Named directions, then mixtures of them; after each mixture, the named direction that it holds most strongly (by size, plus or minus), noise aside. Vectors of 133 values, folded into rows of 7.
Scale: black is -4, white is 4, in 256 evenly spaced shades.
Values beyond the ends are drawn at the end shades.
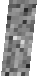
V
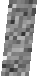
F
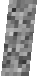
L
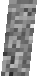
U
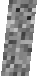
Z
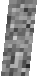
U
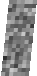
U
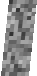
Z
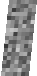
L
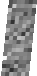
F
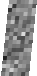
F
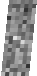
V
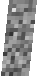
L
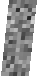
Z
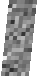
F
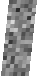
Z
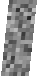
Z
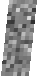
Z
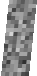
L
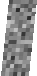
Z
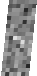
V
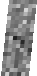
V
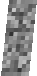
L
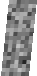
L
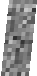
V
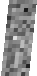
V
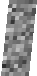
F
